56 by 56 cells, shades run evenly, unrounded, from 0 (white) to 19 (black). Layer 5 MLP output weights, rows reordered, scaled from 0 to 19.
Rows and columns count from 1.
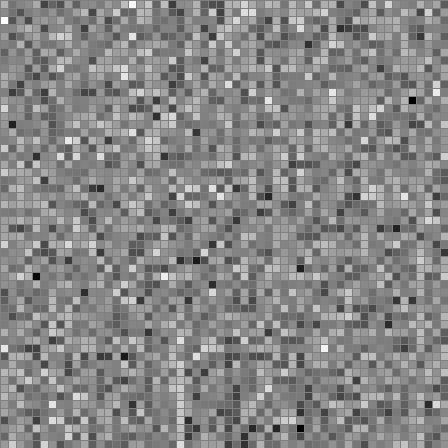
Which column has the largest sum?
30
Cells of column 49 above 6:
51
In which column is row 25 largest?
34
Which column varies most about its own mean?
38
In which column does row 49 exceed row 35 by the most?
3
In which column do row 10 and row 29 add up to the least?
16
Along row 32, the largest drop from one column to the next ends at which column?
26
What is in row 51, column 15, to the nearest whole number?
5
